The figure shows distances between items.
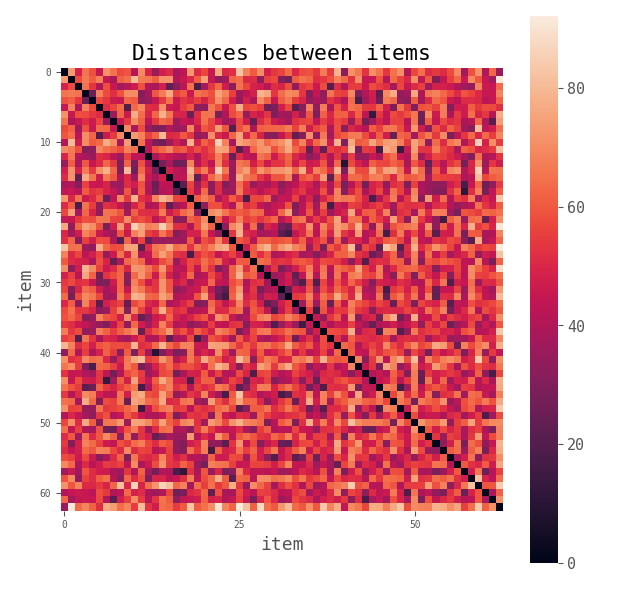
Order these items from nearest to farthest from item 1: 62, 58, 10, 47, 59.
59, 47, 58, 10, 62
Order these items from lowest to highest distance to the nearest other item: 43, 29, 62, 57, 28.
57, 43, 29, 28, 62
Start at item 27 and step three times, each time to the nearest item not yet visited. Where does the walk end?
7
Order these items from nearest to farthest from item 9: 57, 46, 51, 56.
56, 46, 57, 51
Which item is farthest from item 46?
25
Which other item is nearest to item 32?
23
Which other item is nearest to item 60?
49
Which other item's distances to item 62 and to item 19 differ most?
38
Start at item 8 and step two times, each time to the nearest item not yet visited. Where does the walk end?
58
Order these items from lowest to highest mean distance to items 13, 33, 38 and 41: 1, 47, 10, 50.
47, 10, 50, 1
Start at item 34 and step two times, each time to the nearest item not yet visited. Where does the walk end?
30
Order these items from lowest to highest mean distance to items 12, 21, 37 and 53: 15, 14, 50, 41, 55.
55, 14, 15, 41, 50
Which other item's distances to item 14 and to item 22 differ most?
10
